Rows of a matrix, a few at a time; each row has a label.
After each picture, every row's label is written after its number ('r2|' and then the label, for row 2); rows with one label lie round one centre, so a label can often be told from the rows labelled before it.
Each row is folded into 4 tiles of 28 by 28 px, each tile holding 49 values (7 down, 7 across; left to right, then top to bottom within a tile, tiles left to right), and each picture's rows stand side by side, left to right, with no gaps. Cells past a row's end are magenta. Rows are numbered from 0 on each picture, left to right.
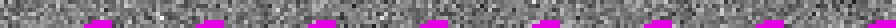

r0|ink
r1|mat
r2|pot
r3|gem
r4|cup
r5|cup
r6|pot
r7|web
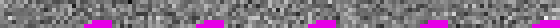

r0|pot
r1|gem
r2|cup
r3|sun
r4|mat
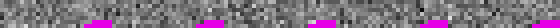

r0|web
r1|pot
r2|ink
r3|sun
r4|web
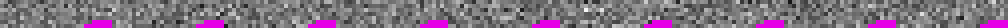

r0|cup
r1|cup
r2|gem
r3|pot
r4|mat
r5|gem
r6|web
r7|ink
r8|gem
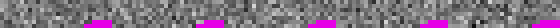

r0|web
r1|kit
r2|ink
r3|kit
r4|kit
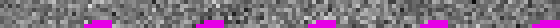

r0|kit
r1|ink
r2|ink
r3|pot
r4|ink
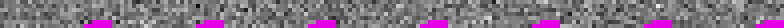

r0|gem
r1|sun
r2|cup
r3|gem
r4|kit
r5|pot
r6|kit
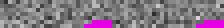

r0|cup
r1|gem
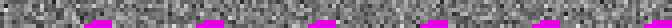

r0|ink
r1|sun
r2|mat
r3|pot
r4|pot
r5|cup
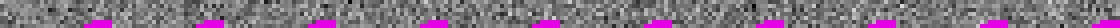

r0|mat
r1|kit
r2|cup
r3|pot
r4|pot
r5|mat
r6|mat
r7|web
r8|gem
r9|mat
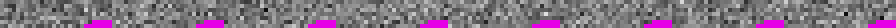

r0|web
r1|pot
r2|mat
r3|cup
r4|pot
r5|pot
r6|mat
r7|ink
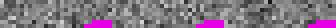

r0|kit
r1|kit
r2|sun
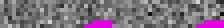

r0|ink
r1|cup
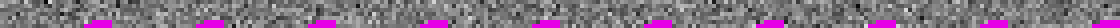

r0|kit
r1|ink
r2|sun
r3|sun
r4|sun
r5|web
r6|pot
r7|pot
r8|mat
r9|web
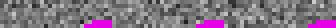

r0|kit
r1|kit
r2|kit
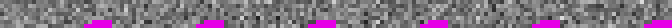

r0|mat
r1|kit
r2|web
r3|sun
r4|pot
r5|web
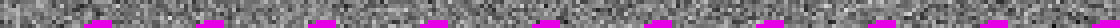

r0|mat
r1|pot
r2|sun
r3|web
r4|cup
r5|sun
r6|web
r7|sun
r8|web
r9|sun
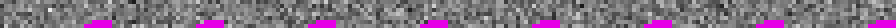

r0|pot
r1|ink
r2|mat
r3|pot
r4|pot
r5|sun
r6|web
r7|pot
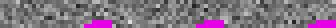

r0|cup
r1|sun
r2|web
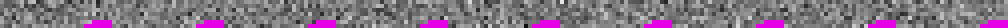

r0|web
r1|cup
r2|kit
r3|sun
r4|web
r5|ink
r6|pot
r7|sun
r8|ink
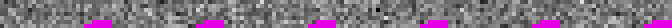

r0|web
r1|web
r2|sun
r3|sun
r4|kit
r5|kit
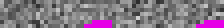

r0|ink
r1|sun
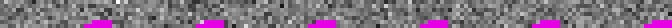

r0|cup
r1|mat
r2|gem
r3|cup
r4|sun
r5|sun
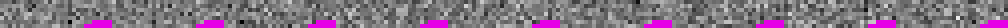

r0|web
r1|cup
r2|ink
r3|kit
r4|pot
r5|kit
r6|cup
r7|mat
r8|kit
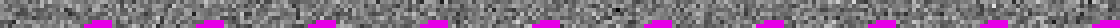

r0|kit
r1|gem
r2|sun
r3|pot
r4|gem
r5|kit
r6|pot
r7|mat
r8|pot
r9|pot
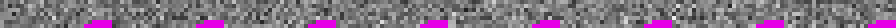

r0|kit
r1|sun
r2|ink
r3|cup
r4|ink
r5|pot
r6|gem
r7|cup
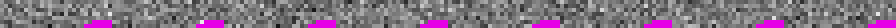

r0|kit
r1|pot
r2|mat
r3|gem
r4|gem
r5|ink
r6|ink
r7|mat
